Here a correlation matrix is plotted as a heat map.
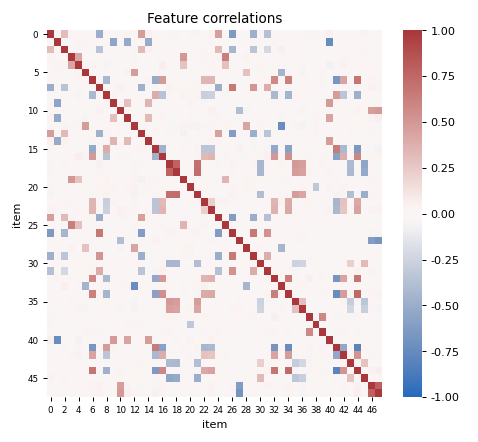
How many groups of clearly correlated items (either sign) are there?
9
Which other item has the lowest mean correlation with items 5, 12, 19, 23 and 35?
33
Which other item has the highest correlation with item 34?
44
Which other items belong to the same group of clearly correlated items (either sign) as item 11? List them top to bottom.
1, 9, 14, 40
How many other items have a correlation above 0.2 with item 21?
4
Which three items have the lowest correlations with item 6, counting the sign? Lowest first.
41, 15, 8
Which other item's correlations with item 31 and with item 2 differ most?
26
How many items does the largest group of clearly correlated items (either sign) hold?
11
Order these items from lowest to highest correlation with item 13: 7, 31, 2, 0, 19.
7, 31, 19, 2, 0
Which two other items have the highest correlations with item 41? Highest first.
15, 8
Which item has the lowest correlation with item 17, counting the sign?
45
